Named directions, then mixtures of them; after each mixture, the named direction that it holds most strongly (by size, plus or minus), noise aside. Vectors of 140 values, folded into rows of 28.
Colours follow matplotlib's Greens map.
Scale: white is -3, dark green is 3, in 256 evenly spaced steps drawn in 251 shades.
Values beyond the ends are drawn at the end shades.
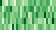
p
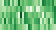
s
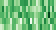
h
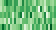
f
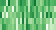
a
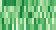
p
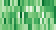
s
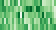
s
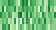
f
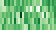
s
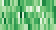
s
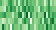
f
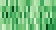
a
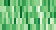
s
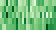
a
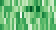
s
